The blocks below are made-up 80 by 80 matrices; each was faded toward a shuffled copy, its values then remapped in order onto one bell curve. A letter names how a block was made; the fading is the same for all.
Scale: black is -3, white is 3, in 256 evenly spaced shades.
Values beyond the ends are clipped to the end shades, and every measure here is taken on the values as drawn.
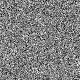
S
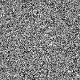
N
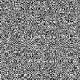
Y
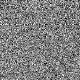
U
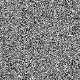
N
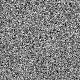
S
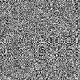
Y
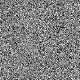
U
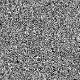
N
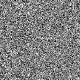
N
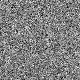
S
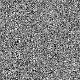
N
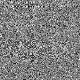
U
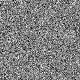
S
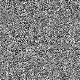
U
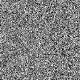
N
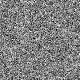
S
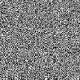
Y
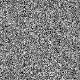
N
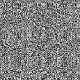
Y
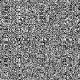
Y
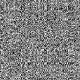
Y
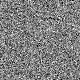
S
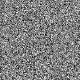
N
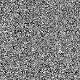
U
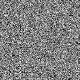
N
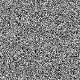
N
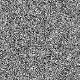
N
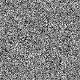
N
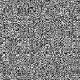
Y
